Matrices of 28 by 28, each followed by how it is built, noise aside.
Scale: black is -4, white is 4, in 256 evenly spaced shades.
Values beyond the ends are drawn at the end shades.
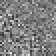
lower triangular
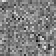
banded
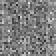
blocks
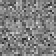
repeating columns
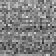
blocks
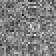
blocks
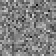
noise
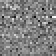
uneven rows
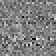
uneven rows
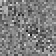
banded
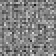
blocks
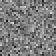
noise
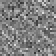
Toeplitz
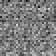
repeating columns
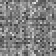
blocks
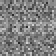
repeating columns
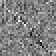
banded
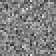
noise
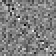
banded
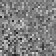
lower triangular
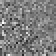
lower triangular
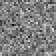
noise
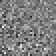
lower triangular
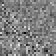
lower triangular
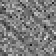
Toeplitz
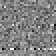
uneven rows
